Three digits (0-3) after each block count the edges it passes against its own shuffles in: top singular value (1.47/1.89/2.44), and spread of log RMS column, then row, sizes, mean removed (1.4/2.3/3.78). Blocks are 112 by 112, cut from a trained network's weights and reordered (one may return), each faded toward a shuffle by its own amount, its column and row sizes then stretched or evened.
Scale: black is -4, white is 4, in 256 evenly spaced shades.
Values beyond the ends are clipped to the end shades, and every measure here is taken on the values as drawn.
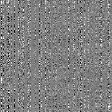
2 3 1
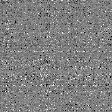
0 1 2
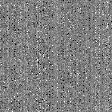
1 2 0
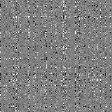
0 3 2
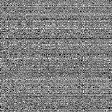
3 1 2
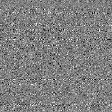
2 1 2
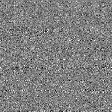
1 0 2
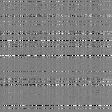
3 0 3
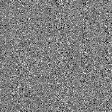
0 2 1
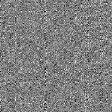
2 2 1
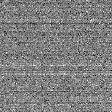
2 1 1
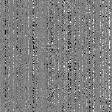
2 3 0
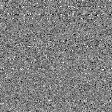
1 0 2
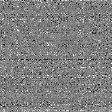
1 1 2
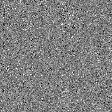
0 1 1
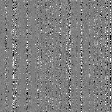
1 3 0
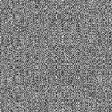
3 2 0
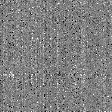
1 1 1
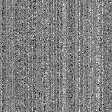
3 2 0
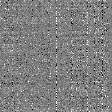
1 2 0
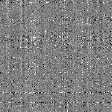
2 1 2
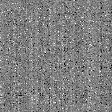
1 1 1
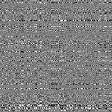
3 1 3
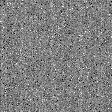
0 0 0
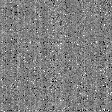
1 1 1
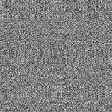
2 0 2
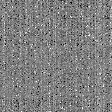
2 1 1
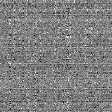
2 2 0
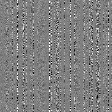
2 3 0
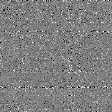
0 1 2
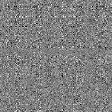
2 2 2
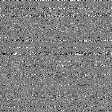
0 0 3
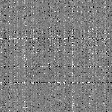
2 2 2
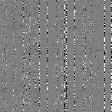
2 3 0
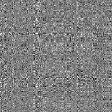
2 2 2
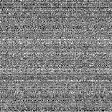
3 0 2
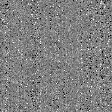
0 2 0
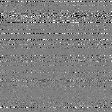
1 1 3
